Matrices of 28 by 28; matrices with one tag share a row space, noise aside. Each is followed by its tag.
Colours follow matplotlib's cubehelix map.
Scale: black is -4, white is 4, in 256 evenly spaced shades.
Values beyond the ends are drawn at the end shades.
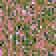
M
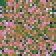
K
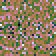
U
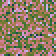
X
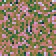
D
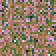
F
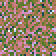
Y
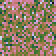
U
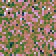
U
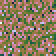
Y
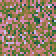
U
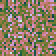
Y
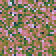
Y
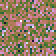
F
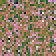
X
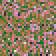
X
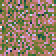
M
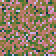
X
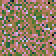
X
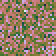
M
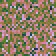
F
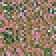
U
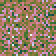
X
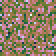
M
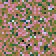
D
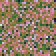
F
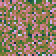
Y
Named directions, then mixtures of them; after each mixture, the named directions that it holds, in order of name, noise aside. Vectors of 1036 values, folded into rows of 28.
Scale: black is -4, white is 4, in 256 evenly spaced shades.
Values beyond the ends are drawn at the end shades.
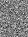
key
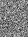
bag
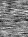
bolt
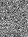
bag.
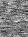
bag, bolt.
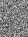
bag, key.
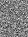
key.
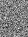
bag, key.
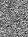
bolt, key.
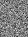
key.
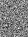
bag, key.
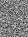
key.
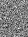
bag, key.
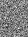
bag, key.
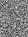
key.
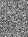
bag, key.
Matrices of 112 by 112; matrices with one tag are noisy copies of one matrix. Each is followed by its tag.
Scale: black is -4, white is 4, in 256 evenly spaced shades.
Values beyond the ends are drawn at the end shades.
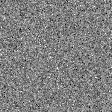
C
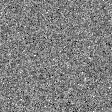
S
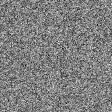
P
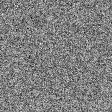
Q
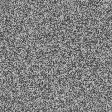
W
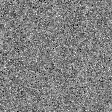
P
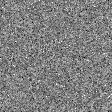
C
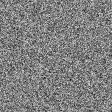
C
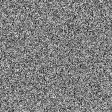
Q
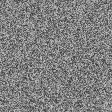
C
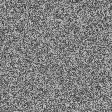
Q
